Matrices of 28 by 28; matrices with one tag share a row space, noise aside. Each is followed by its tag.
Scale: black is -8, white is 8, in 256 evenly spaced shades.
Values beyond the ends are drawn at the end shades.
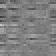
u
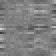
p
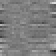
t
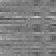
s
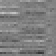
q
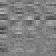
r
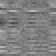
u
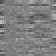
p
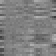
p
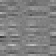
u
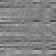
s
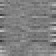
t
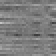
s
